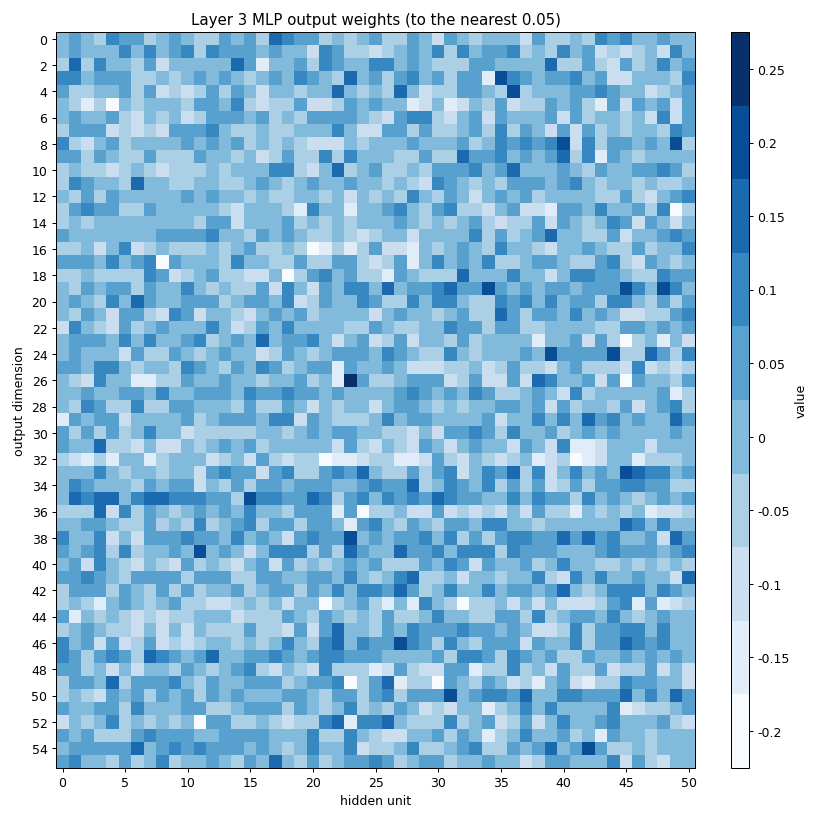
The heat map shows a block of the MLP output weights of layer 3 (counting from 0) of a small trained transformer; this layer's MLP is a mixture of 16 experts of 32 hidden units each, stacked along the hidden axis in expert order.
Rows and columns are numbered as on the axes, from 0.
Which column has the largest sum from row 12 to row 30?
44
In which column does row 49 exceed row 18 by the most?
26
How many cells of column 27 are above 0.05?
6
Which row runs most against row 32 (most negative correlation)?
46
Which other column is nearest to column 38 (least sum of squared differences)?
13
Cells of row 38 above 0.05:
14
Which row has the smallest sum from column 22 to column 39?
32
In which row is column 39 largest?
24
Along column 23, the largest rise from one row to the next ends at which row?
38
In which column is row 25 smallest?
22
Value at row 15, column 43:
-0.05
